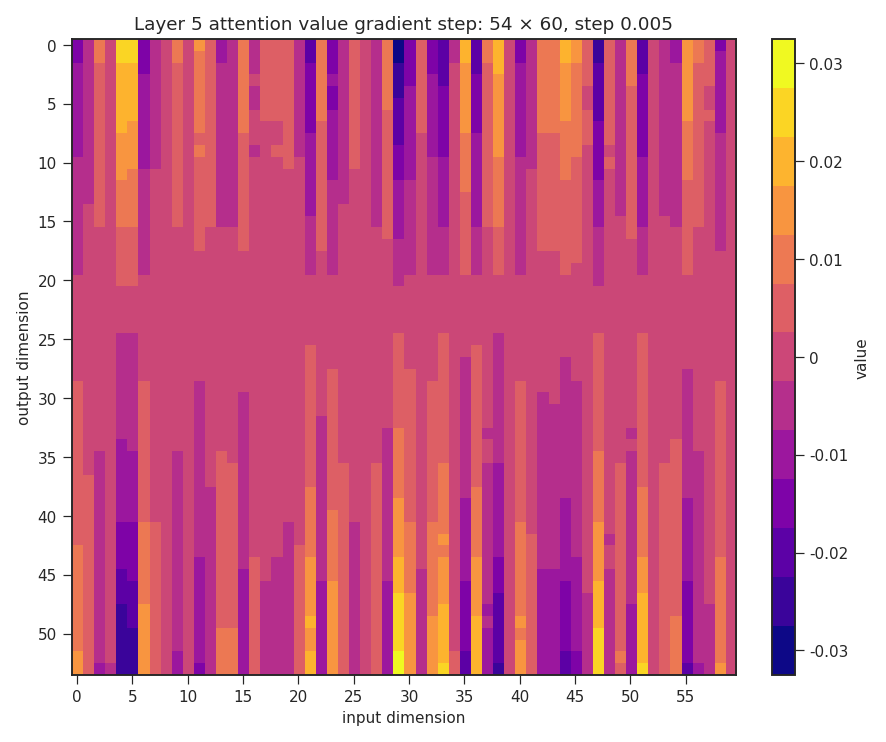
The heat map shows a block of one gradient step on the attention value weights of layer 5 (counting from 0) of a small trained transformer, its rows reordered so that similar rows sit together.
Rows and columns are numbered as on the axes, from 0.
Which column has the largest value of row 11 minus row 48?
4
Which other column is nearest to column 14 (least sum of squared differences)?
13
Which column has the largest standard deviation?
29
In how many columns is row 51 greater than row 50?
1
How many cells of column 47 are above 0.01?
13
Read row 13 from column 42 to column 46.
0.005 0.005 0.005 0.005 0
